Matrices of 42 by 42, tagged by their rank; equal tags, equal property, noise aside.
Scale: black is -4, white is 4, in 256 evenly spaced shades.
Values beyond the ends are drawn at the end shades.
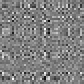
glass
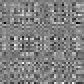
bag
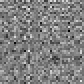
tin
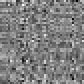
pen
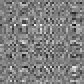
tin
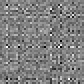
bag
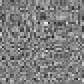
pen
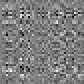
bag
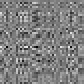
bag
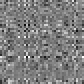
bag
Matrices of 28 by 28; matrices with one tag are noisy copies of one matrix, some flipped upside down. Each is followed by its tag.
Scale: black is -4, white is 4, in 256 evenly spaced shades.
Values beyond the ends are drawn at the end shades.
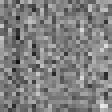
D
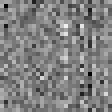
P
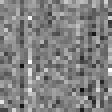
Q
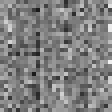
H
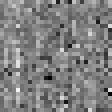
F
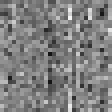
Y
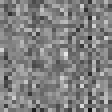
P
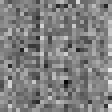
H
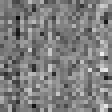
D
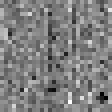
Y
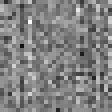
Q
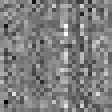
P
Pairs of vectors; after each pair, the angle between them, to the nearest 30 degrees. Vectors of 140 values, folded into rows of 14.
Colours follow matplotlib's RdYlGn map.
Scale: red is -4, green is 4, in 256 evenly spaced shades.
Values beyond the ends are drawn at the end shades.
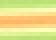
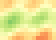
150 degrees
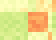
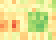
150 degrees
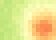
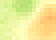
30 degrees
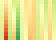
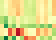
120 degrees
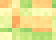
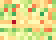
60 degrees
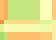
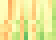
120 degrees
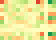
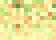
90 degrees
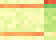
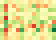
90 degrees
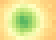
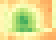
30 degrees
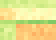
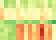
30 degrees
